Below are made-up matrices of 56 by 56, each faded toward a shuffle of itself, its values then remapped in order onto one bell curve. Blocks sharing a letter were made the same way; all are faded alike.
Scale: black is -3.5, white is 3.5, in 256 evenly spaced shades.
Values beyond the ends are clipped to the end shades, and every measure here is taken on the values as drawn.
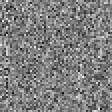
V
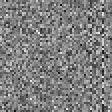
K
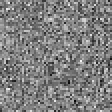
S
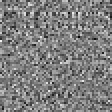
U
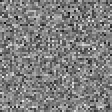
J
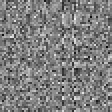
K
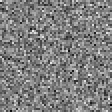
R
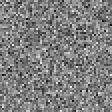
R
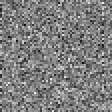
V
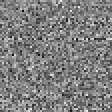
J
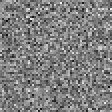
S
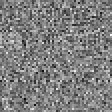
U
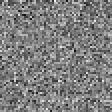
J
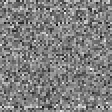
J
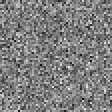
V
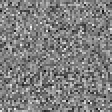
J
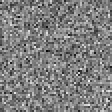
R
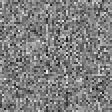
V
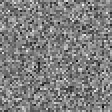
R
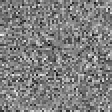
J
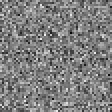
U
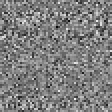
U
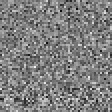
J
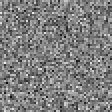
R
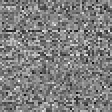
U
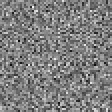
S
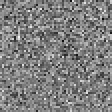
J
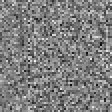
V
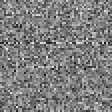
J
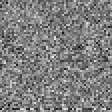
J
